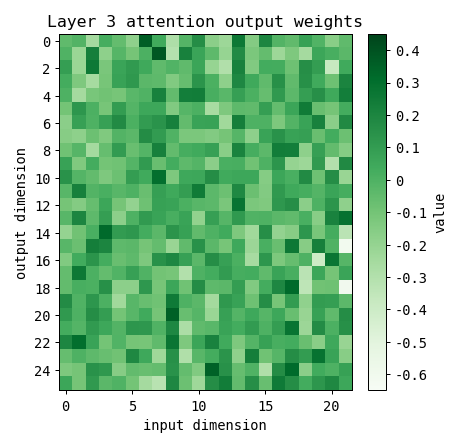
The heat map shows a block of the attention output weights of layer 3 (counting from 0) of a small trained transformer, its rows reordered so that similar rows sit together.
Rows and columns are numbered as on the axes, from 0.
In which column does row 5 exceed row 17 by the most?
18
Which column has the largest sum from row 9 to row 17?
13
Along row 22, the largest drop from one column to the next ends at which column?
9
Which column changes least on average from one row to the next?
12
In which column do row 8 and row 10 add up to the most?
7
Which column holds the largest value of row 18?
17
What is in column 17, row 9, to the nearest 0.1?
-0.2
